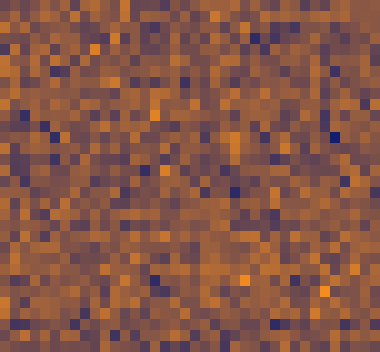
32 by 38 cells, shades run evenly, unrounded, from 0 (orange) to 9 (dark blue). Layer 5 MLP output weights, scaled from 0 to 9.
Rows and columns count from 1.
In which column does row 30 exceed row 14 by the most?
29
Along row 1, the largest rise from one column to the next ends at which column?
14
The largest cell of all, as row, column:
13, 34
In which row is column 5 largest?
12
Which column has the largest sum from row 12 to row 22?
2
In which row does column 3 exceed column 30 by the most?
17
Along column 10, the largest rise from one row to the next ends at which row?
6
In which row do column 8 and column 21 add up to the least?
27
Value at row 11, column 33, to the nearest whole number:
7
